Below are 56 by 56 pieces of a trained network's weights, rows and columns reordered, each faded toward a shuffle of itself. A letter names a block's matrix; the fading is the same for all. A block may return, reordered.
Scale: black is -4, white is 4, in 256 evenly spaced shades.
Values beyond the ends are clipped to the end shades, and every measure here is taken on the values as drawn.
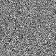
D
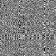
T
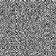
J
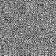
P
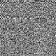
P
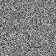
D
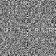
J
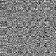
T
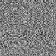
P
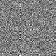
J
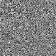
D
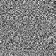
J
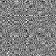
T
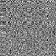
T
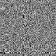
P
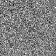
D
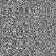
T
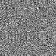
P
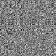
J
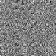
J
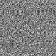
J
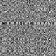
T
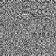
P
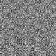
P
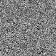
D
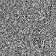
D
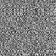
P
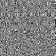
J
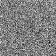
D
